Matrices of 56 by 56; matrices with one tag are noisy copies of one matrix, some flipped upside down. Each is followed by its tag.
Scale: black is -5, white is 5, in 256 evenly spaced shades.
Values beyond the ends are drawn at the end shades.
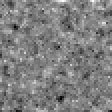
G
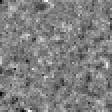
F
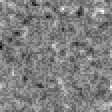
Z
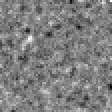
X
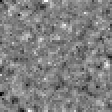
F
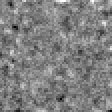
G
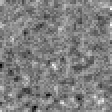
Z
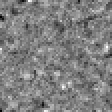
F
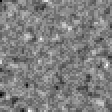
F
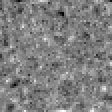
G
